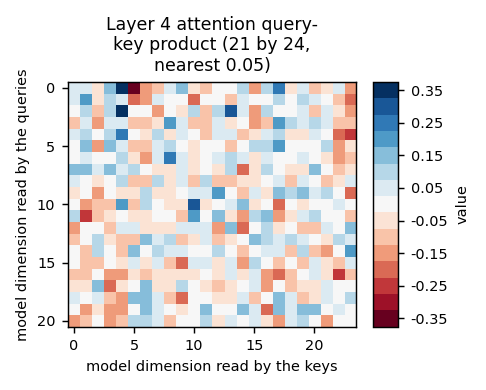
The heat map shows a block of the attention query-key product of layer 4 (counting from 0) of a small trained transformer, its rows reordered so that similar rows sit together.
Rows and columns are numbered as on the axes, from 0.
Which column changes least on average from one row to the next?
11
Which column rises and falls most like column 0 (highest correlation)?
3
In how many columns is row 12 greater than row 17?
10
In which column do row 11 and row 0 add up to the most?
4
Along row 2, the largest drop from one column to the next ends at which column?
5
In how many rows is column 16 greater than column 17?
10
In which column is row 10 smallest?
17
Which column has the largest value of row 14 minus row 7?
23
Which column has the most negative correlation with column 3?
6
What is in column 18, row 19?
0.05
